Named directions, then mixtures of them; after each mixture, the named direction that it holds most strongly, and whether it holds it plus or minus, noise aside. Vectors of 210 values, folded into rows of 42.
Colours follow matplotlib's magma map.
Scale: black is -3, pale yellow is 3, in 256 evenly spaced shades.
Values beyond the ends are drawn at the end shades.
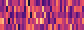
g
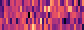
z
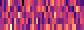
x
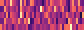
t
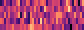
t, minus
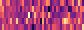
z, minus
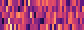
g, minus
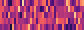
x, minus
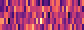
g, plus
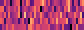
t, minus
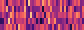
g, minus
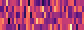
g, plus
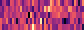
z, plus
